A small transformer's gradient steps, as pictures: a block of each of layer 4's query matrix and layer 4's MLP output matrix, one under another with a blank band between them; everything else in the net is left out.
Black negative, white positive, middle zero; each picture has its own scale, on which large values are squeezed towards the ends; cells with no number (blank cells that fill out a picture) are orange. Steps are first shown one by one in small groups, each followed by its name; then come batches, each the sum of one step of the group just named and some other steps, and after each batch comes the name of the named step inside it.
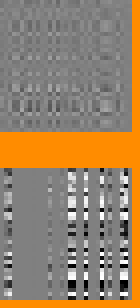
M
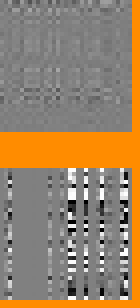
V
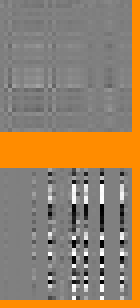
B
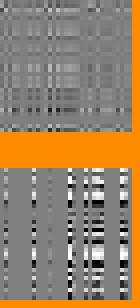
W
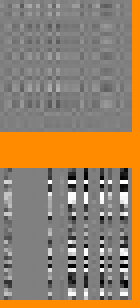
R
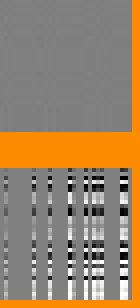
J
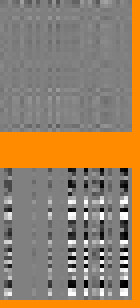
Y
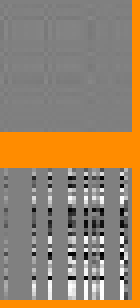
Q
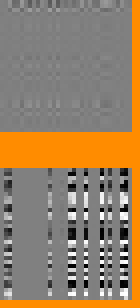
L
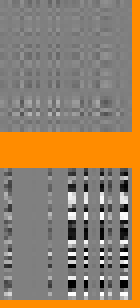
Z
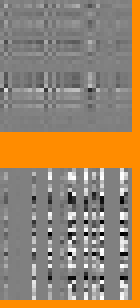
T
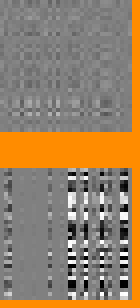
Z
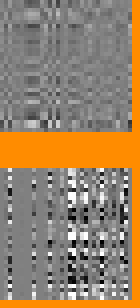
B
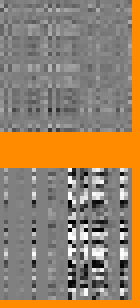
W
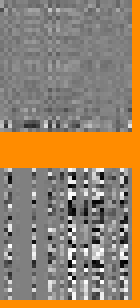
W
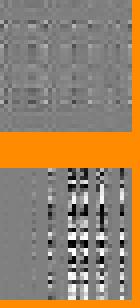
B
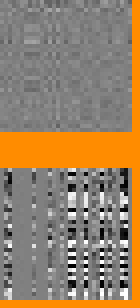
L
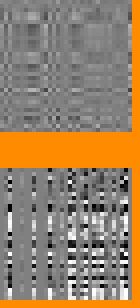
J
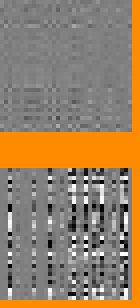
B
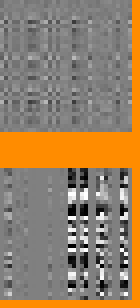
M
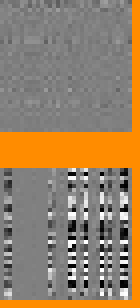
L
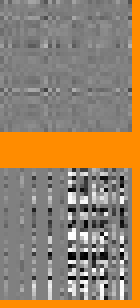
Q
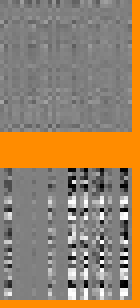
Y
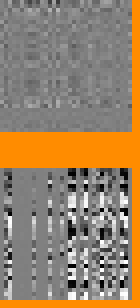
L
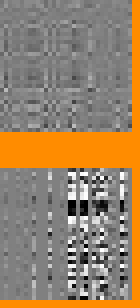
T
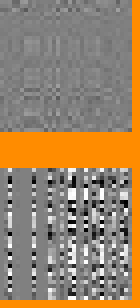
V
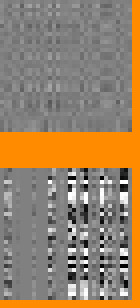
R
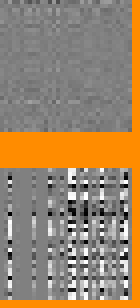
V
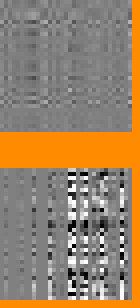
Q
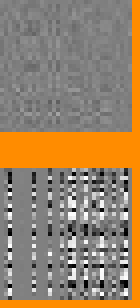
M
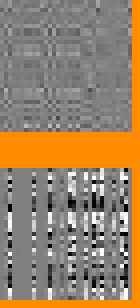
T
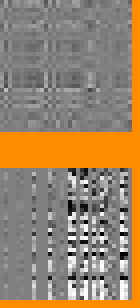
T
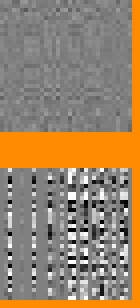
V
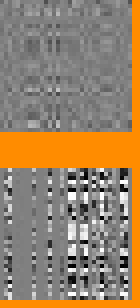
R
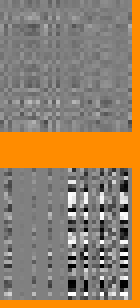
Z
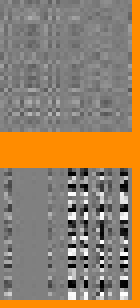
Z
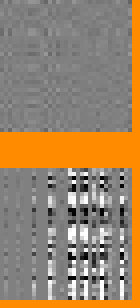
Q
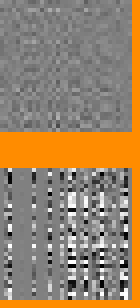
M
